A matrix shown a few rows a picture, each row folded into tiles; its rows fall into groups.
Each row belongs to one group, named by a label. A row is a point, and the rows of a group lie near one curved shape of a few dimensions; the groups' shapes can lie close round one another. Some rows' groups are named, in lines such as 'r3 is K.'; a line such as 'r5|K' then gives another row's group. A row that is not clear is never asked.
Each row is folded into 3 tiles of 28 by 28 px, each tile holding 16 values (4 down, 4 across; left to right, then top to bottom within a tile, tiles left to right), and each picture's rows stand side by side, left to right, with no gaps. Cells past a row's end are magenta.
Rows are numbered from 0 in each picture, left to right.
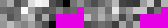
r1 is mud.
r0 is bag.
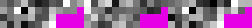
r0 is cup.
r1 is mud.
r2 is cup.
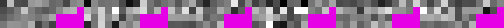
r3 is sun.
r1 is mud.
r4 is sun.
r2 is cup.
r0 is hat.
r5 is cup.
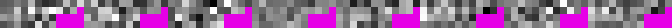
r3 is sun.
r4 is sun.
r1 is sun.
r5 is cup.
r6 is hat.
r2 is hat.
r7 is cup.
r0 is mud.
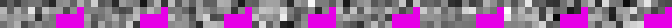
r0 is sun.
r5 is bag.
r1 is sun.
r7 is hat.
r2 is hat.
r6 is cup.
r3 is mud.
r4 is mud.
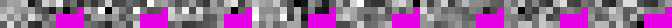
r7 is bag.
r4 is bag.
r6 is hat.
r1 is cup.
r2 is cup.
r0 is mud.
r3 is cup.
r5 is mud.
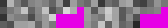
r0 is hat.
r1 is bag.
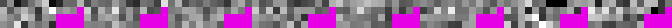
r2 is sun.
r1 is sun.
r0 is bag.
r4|bag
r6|cup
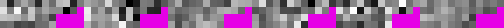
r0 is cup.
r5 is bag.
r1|cup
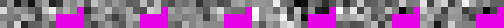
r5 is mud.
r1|hat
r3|cup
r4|cup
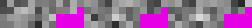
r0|hat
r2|hat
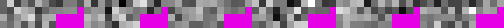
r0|sun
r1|hat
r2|hat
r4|mud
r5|sun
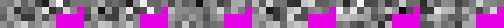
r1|hat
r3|hat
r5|hat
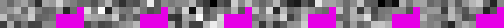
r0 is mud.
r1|cup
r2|cup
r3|cup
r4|cup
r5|hat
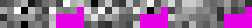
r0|cup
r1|cup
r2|bag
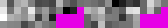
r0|cup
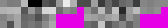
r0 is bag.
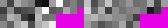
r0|hat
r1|mud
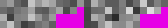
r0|hat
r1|hat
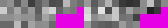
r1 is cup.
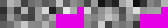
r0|hat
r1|bag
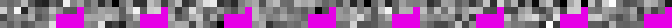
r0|cup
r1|sun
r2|bag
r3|mud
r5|mud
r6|sun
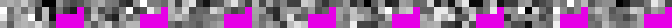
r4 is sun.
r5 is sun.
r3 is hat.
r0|cup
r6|cup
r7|bag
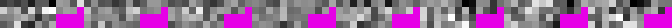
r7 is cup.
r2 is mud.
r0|sun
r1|bag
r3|hat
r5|cup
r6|bag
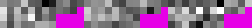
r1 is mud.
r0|cup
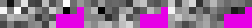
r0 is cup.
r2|mud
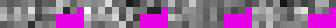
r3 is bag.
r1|cup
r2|bag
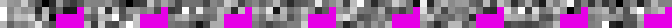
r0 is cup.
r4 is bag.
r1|cup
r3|cup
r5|mud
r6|cup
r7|sun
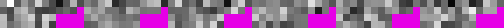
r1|bag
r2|sun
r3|mud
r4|hat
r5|sun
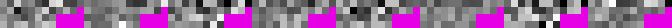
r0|hat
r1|sun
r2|sun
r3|sun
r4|hat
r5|sun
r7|bag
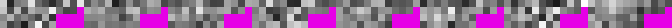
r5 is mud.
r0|mud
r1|bag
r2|mud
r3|hat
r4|bag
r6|mud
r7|bag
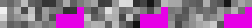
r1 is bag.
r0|cup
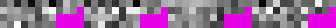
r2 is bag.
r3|cup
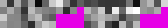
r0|hat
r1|sun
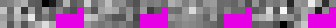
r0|cup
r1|bag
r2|bag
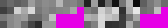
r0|hat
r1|sun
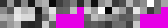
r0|sun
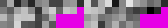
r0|sun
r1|mud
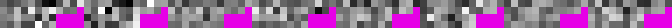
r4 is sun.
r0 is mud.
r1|cup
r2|sun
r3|cup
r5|hat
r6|hat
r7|sun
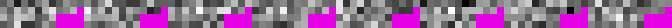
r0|sun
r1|cup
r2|mud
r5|mud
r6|mud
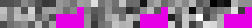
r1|sun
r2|cup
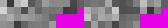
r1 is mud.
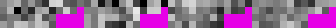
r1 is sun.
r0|hat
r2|bag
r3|sun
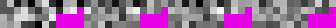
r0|sun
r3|mud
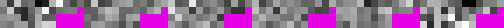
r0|hat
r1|hat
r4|bag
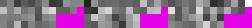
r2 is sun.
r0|bag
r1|hat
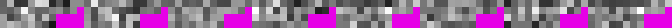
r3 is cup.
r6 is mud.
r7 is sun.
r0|bag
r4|sun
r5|hat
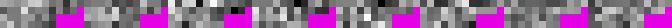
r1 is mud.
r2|mud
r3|cup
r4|cup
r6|sun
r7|hat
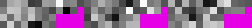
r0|mud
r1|hat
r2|hat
